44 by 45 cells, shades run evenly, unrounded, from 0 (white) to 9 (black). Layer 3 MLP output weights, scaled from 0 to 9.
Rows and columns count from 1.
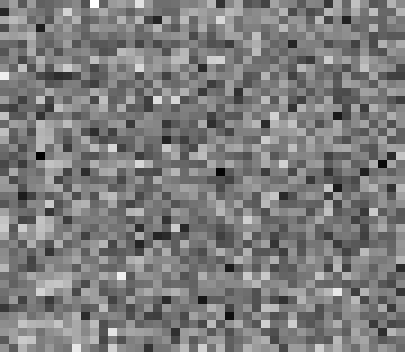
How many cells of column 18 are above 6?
6
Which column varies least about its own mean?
22
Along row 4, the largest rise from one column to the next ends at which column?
5
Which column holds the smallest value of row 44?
9
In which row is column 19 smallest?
19
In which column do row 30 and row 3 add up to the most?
18
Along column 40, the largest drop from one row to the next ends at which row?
38
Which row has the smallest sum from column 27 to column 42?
44
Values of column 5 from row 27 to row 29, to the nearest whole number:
4 2 2
